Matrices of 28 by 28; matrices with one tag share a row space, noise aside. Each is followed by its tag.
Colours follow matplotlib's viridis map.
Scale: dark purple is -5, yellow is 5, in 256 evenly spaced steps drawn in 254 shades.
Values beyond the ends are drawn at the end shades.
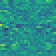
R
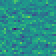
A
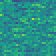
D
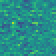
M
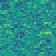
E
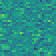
E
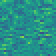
E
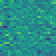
R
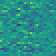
M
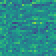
A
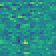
M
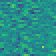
M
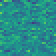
D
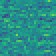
R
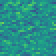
M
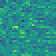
A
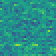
D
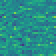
A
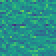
A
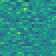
M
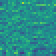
A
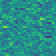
E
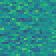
M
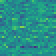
A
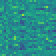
A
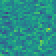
E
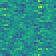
E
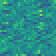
E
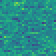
D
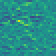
M
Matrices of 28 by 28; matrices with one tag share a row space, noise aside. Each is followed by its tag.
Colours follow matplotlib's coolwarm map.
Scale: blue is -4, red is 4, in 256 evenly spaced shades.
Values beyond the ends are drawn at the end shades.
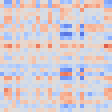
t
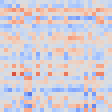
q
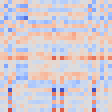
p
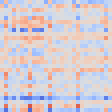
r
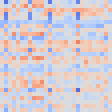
r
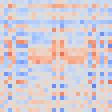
p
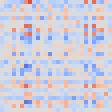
q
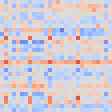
r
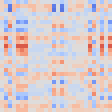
p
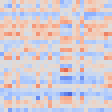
t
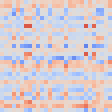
q
